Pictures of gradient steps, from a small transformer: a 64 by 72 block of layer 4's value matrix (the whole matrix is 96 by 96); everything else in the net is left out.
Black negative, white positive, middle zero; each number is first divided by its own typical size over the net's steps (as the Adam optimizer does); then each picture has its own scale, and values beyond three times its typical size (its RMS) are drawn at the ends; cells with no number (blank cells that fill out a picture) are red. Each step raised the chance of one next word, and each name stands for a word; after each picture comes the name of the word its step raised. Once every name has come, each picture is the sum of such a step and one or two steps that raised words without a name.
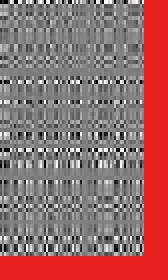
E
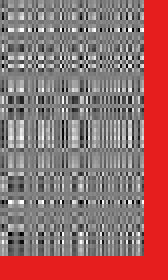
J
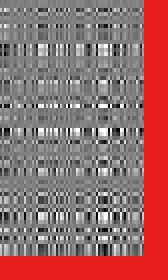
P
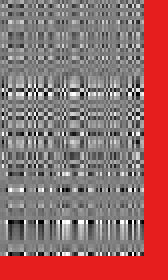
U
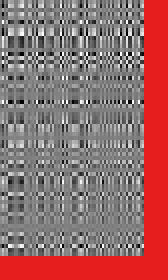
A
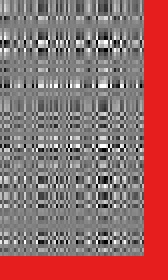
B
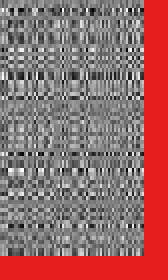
P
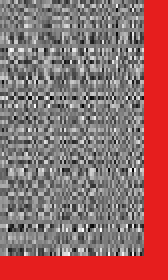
P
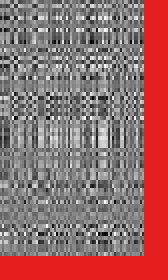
J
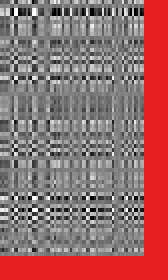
E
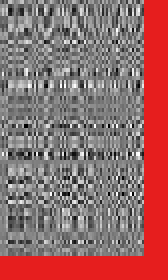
B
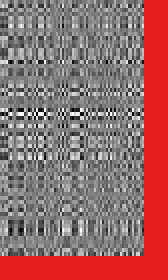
U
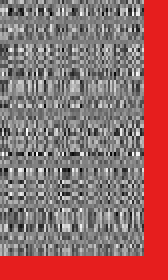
P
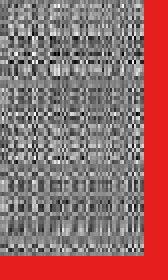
A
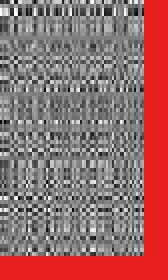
E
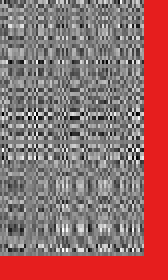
E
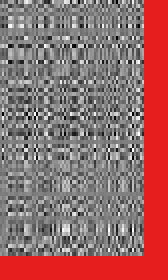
E
